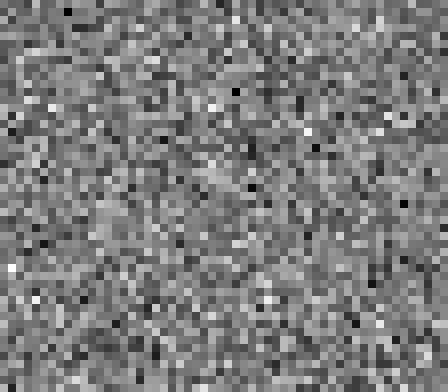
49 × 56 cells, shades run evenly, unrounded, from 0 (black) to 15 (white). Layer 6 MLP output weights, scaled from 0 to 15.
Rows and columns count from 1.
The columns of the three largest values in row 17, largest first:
39, 48, 12
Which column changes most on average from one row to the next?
20
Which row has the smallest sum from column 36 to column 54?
8
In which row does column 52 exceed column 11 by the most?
38
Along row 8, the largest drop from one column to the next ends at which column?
21
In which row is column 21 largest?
43
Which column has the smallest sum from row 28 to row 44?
54
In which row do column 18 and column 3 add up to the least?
18
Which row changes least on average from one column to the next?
31
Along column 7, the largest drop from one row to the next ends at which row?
15
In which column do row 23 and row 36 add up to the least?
47
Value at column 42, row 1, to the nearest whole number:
9
